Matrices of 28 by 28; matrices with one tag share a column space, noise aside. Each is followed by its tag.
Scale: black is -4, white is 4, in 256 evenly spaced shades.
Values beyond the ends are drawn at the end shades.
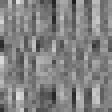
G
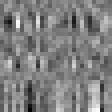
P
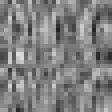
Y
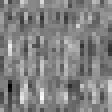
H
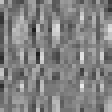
Y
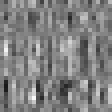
H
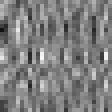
Y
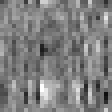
H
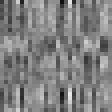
G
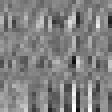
P
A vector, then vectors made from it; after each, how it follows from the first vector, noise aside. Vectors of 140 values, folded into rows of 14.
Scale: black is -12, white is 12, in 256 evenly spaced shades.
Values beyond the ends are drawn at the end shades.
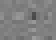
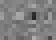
scaled up.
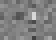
negated, scaled up.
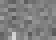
wrapped around, negated, scaled up.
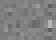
wrapped around, negated.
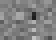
scaled up.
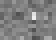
negated, scaled up.
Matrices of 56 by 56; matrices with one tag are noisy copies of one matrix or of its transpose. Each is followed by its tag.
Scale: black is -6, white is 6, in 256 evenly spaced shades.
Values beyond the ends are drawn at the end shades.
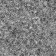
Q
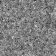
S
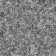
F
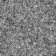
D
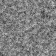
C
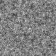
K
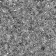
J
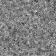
Q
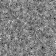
J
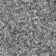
Q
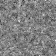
K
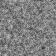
J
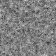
J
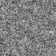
F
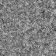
C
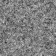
D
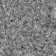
S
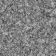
C
